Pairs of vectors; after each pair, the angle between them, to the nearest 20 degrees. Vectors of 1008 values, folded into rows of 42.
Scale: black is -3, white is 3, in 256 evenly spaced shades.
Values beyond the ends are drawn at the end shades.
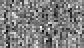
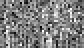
160 degrees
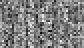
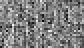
140 degrees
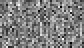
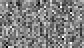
160 degrees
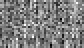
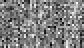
40 degrees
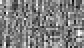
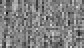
160 degrees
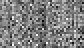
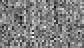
100 degrees
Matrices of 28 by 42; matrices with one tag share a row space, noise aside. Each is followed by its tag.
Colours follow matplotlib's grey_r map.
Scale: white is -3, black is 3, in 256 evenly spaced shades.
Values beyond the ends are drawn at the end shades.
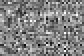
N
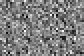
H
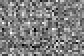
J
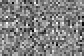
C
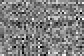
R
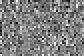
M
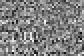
C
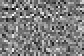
C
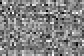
J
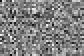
J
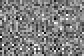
M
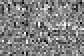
R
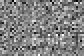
J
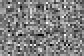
N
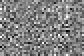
M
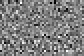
M
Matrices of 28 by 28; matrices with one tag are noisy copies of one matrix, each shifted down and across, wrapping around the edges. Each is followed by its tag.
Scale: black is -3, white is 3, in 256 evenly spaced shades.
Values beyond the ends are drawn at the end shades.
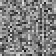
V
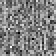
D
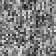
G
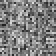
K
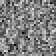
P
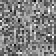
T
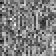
D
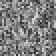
G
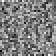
P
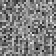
T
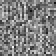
D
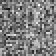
K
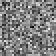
V
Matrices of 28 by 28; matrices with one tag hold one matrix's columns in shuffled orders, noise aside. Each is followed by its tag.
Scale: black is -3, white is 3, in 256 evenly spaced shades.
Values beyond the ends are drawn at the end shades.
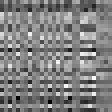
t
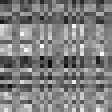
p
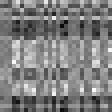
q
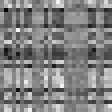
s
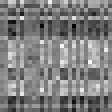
q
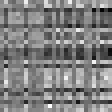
s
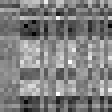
q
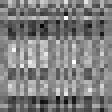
q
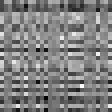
t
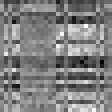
p
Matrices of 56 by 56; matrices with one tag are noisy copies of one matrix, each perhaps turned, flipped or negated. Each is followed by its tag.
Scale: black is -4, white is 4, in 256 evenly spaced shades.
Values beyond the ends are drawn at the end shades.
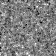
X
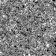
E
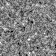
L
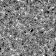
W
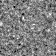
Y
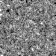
E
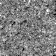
E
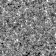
X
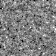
X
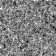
X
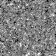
X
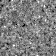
W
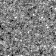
X
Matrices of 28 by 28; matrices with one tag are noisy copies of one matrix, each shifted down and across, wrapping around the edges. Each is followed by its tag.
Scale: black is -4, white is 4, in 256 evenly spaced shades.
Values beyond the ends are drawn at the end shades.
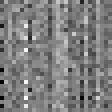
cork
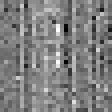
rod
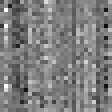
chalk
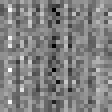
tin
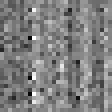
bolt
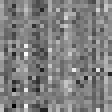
chalk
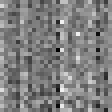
bolt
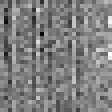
rod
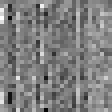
rod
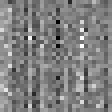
cork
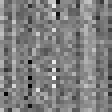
cork
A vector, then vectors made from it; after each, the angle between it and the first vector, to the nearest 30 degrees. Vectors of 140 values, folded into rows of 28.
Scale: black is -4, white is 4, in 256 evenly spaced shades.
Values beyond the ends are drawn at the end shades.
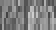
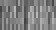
30 degrees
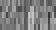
30 degrees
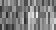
30 degrees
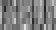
120 degrees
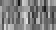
120 degrees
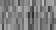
150 degrees
